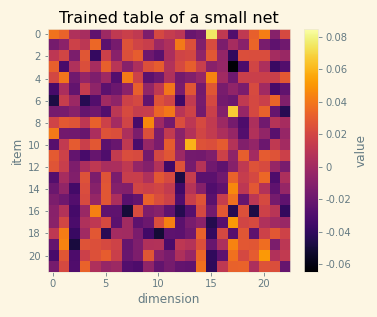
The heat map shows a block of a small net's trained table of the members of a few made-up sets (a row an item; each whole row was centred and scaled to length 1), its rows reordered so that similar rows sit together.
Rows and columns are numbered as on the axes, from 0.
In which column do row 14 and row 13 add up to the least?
12
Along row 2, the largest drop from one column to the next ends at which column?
4
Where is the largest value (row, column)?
0, 15
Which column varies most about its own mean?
17
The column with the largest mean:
20
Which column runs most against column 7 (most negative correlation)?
14
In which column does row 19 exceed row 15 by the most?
1
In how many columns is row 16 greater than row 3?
9
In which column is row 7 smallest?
22
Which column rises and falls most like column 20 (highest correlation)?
18
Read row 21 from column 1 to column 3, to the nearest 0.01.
0.02 -0.03 0.03
